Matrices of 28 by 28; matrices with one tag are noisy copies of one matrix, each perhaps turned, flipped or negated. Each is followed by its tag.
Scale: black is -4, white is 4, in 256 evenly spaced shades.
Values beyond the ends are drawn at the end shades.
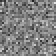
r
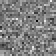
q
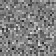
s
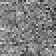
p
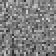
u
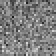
u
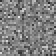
r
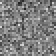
r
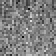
p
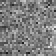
p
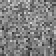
p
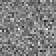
s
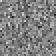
s
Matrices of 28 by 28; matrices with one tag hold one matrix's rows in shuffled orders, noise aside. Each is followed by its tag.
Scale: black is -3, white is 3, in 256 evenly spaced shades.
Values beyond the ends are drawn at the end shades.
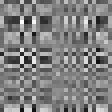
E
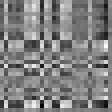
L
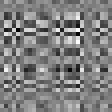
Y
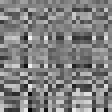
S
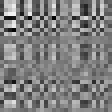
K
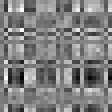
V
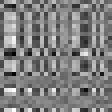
K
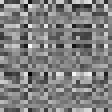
S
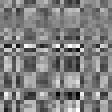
Y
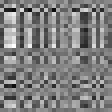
K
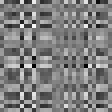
E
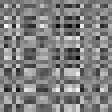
Y
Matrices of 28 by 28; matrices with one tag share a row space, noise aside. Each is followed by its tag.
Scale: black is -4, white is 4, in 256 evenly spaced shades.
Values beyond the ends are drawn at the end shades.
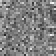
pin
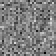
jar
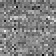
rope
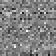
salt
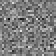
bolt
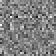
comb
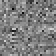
bolt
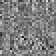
comb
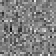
jar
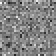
salt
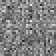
salt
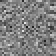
pin
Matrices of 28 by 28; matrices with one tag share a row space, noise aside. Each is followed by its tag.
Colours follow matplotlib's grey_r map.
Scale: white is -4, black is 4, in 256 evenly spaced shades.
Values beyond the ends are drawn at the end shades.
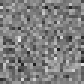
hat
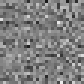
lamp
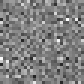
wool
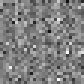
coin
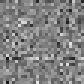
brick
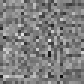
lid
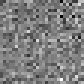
lamp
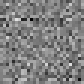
brick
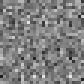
hat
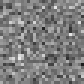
hat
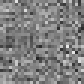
lamp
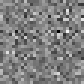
coin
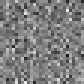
coin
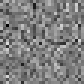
wool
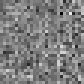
lamp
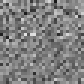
wool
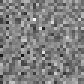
wool
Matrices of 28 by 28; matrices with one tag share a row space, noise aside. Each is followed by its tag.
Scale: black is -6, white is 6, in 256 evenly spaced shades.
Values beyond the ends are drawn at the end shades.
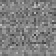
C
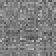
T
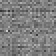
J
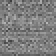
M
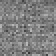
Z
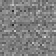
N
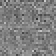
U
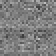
T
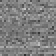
Z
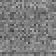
C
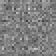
N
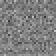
M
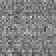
M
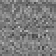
N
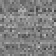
T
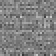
U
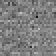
J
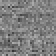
J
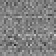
M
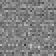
Z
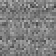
C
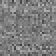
N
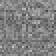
Z
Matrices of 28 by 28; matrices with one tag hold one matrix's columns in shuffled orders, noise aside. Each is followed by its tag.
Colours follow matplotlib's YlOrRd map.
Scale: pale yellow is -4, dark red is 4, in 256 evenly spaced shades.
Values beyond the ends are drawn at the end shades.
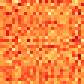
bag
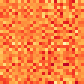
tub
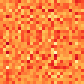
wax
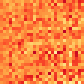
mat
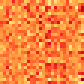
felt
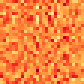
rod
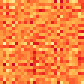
tub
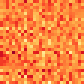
mat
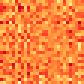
felt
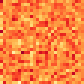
mat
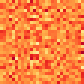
wax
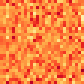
rod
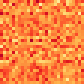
bag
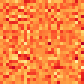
wax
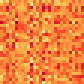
felt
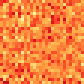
rod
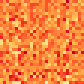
mat
